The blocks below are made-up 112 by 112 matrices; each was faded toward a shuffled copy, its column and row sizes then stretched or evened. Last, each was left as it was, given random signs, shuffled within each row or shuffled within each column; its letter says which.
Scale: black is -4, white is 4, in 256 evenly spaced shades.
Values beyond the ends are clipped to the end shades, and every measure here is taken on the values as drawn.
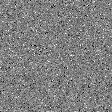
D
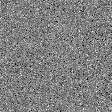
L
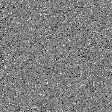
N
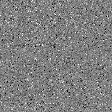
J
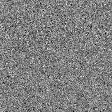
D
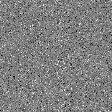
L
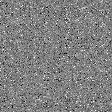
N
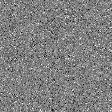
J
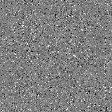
J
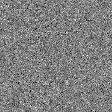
N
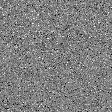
D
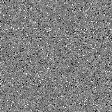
N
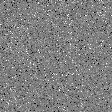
D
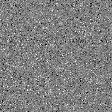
J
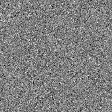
L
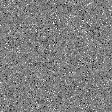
L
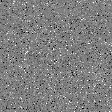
N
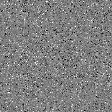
J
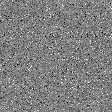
D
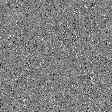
L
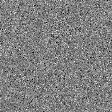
N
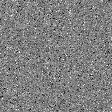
L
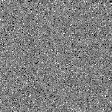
J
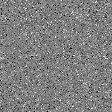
N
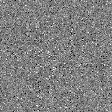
J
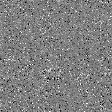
J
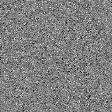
N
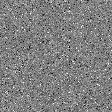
L
